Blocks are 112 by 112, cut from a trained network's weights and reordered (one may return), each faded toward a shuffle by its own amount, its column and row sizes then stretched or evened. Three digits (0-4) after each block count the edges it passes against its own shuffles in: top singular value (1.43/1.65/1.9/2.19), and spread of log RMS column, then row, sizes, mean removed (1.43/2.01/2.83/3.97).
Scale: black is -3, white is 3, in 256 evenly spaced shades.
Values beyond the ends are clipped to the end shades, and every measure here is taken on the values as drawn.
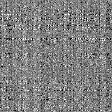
3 1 3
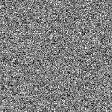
1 1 1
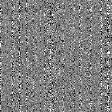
1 4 1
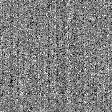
1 0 1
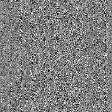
0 3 0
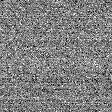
1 0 0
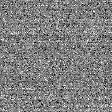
1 1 1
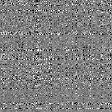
2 3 4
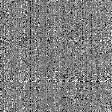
2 3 2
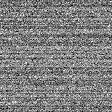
4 0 0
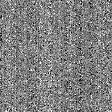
1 2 0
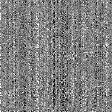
4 3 2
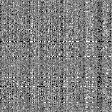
4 2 3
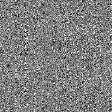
0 3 0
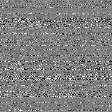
0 0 4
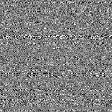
3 0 4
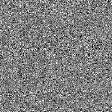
2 2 2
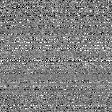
1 0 4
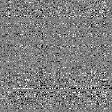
2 2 4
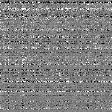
3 2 4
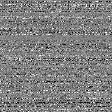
2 0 4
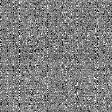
1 3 0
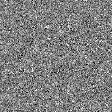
0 1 1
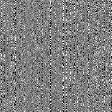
3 4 0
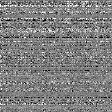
4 2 4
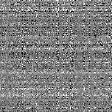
4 3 3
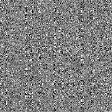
2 3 2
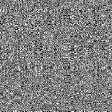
4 0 3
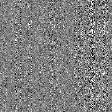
0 4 0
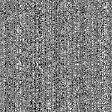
3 3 1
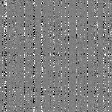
1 4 2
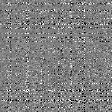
0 3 4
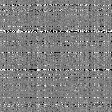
4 1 4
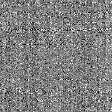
1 0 3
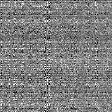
4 3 2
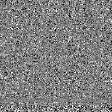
0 2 3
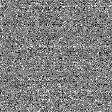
0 1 2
